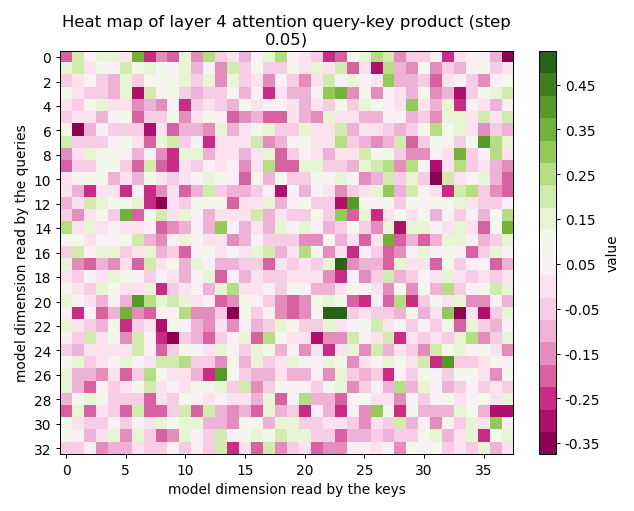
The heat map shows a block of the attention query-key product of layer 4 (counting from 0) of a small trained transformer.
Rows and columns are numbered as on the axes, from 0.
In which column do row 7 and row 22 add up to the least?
12
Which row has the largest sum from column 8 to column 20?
31
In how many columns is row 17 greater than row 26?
15
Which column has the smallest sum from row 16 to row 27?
27
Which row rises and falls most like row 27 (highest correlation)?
17
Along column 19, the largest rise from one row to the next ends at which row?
22
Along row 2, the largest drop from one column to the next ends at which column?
28
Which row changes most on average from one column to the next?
21
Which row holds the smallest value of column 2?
11
